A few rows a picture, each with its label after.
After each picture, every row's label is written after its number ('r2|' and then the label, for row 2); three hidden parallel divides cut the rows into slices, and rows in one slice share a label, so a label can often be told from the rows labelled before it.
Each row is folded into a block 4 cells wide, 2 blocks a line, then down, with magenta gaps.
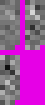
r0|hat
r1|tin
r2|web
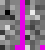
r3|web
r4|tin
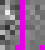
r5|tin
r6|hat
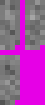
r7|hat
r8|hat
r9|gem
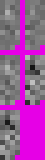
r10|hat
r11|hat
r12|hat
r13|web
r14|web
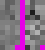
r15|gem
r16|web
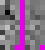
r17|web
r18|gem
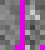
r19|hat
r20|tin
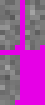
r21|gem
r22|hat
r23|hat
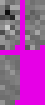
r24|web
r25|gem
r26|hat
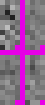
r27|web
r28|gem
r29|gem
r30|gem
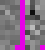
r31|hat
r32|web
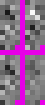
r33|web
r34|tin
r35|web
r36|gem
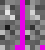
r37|tin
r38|tin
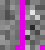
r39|gem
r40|tin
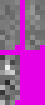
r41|gem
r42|hat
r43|tin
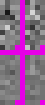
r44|web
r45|tin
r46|gem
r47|hat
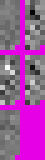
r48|hat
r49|web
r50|tin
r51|web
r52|gem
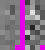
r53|hat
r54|tin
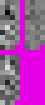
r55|web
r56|gem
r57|tin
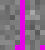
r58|gem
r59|hat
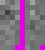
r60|gem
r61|hat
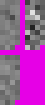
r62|gem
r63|tin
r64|hat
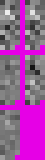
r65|tin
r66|tin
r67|gem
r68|web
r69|hat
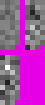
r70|gem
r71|web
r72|tin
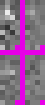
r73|tin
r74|hat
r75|hat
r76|gem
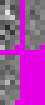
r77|tin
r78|gem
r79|gem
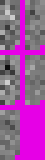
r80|tin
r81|gem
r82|web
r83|hat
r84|gem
